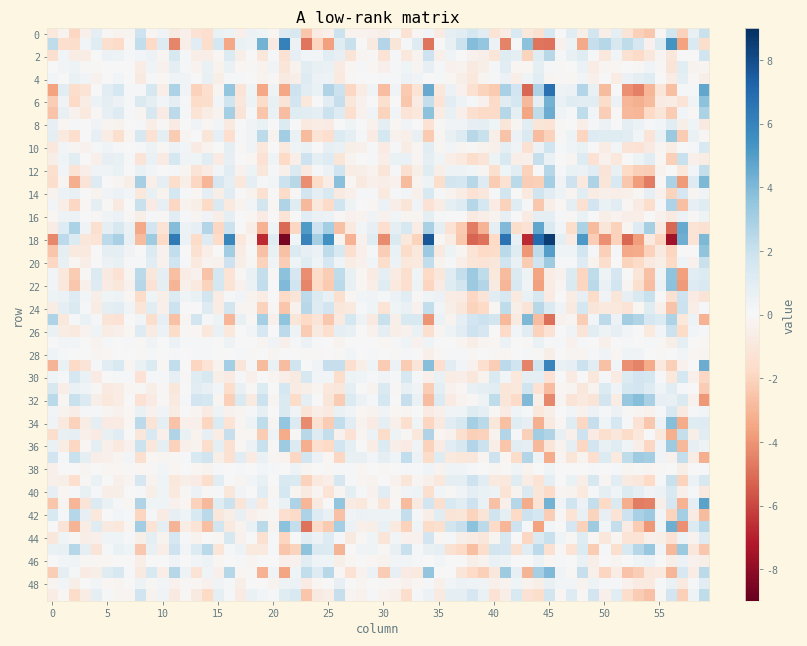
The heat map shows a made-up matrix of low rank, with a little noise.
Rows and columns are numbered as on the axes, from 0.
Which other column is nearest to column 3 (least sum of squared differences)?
17
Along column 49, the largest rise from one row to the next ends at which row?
43
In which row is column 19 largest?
1
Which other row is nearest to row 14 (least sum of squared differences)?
11
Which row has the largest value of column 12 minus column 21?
18
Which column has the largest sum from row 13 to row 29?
45
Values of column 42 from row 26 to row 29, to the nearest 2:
0 0 0 2
